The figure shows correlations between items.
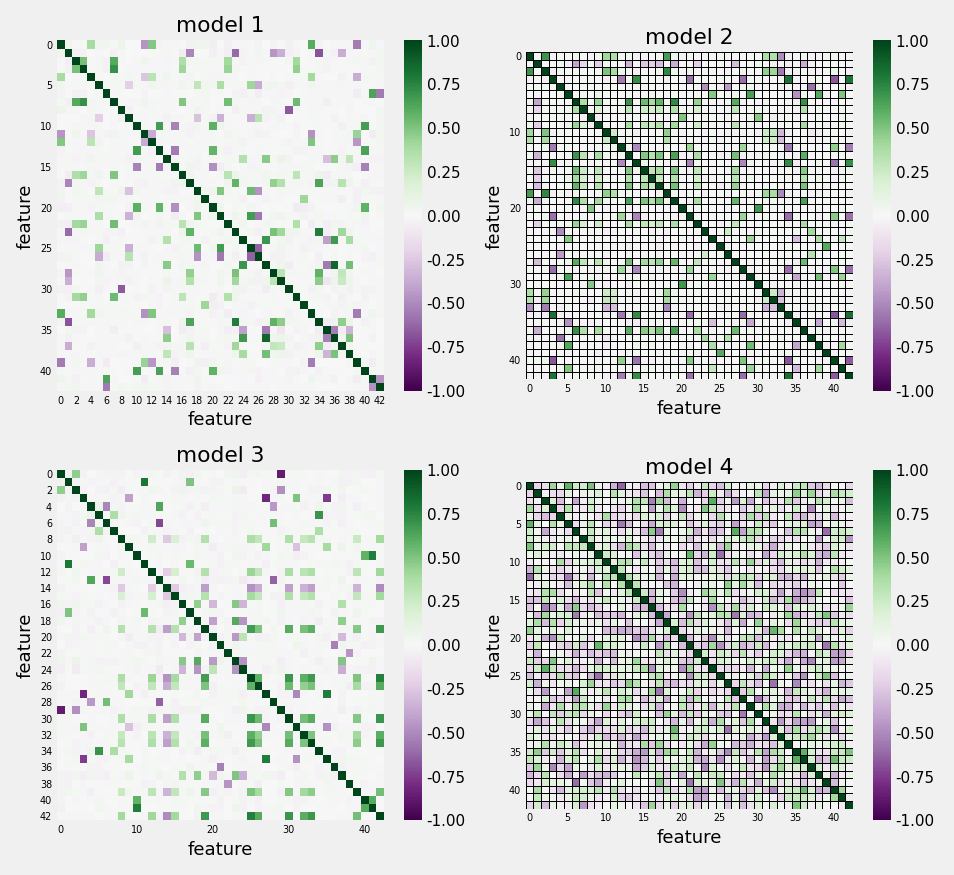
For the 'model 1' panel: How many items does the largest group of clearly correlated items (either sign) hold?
7
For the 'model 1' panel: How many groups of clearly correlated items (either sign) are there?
9
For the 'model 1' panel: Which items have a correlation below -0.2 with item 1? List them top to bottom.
17, 23, 28, 29, 34, 37
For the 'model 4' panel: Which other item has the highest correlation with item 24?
2
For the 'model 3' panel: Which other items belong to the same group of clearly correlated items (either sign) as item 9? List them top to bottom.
3, 27, 31, 35
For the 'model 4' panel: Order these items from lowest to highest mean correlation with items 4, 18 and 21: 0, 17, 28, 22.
28, 17, 22, 0
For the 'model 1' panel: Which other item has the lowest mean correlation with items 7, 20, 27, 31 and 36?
35
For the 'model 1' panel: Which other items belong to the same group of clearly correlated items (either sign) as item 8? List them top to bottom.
30
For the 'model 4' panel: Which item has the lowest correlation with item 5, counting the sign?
12
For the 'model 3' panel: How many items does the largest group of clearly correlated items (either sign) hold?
12
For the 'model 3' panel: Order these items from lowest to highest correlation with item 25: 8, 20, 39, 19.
20, 8, 39, 19
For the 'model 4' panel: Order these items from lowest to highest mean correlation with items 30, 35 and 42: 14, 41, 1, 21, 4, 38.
4, 14, 38, 41, 21, 1
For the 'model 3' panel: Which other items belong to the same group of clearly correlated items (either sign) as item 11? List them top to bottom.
1, 17
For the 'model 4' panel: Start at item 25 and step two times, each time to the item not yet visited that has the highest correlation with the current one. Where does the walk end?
17
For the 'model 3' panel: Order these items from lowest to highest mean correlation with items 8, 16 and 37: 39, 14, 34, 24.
24, 14, 34, 39
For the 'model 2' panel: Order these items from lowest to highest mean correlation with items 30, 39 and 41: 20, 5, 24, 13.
13, 24, 5, 20
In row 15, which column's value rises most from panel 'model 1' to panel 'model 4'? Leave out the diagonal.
10
